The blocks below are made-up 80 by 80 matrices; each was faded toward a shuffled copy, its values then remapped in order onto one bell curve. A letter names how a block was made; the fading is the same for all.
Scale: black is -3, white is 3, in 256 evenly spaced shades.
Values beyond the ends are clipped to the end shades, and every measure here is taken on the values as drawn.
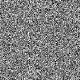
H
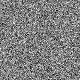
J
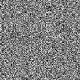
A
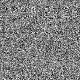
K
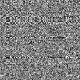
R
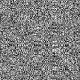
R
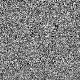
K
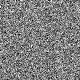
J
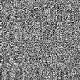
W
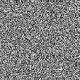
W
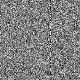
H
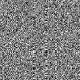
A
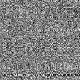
R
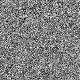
K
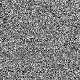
K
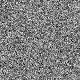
J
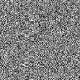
W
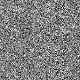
H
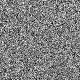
J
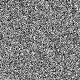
J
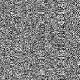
A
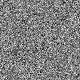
J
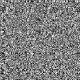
R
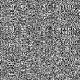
A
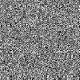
W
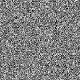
W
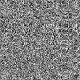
W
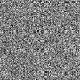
W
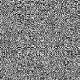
R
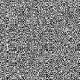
A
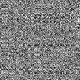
R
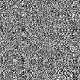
A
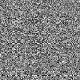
R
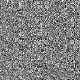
A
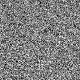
K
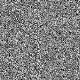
H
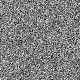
J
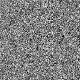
H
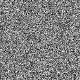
K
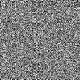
W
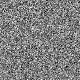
K
